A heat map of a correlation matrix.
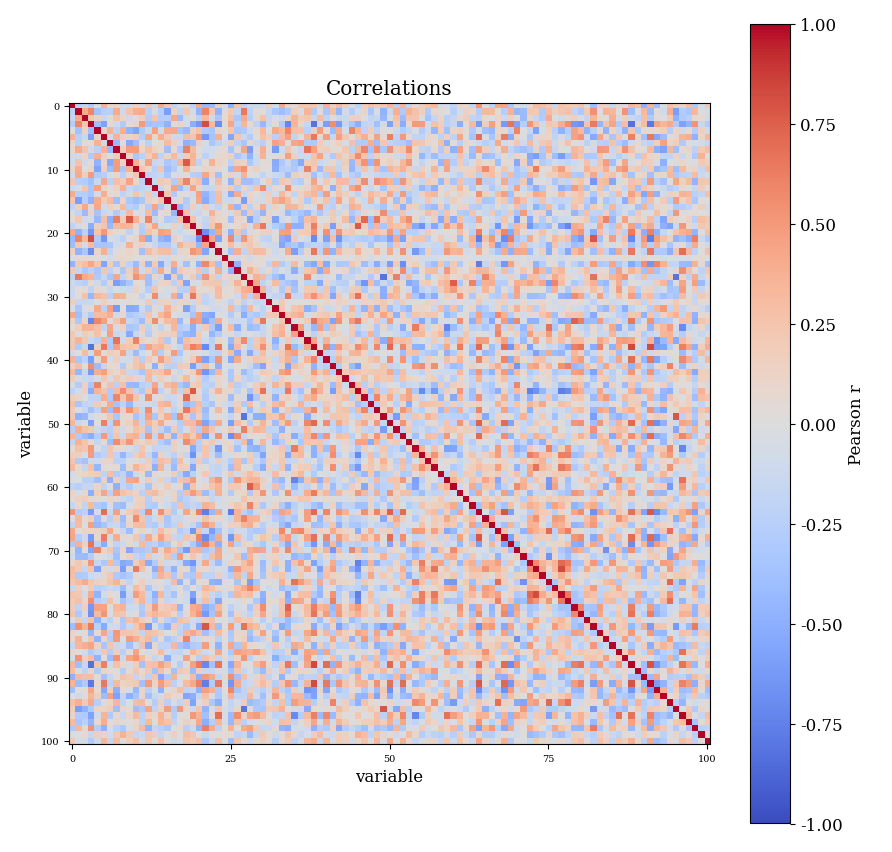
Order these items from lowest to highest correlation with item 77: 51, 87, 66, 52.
51, 52, 87, 66
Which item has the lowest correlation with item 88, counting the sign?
3
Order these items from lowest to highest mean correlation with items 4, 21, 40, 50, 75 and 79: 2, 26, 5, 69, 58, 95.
69, 95, 26, 58, 2, 5
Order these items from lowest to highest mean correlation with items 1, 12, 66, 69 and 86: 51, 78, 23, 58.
23, 58, 78, 51
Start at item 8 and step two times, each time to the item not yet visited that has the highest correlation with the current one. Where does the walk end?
19
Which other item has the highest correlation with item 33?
67
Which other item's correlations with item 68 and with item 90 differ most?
64
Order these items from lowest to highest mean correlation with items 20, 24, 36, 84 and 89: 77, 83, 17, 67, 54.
17, 83, 54, 77, 67
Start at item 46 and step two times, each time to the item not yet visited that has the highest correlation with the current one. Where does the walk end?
9
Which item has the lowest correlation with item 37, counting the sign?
92
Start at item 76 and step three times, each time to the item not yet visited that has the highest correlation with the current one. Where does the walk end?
70
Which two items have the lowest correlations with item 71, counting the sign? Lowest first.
75, 94
